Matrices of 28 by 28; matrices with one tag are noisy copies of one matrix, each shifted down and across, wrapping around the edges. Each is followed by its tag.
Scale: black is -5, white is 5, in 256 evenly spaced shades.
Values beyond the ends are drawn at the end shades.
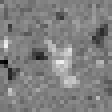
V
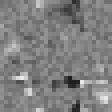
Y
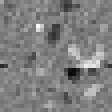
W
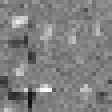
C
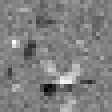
W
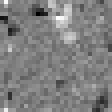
V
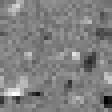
W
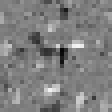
C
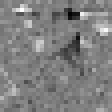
Y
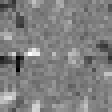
C
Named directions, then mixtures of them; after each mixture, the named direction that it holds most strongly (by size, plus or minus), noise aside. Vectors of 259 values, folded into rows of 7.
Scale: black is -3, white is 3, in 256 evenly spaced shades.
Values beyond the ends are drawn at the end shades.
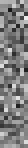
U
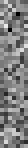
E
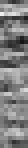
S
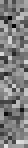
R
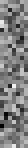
U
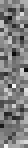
R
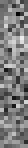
U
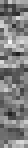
S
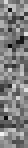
U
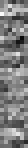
S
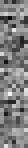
R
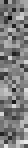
R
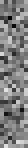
R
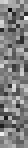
U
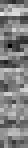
S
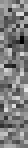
U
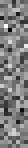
E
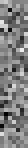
E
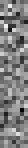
E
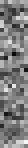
R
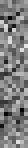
R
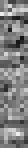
S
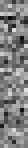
R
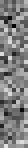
R
